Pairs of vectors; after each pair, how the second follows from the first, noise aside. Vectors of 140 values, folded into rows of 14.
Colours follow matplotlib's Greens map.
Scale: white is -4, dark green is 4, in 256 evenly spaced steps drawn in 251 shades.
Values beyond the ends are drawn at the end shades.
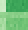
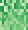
sign-scrambled.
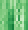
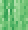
reversed, negated, shrunk.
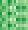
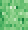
partly zeroed.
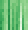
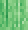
reversed, negated, shrunk.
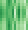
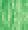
reversed, negated, shrunk.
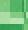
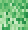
sign-scrambled.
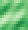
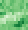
partly zeroed.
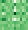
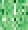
sign-scrambled.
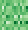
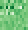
reversed, partly zeroed.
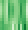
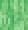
wrapped around, shrunk.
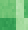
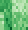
reversed, negated.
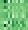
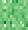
negated, partly zeroed.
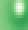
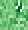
sign-scrambled.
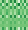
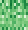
sign-scrambled.
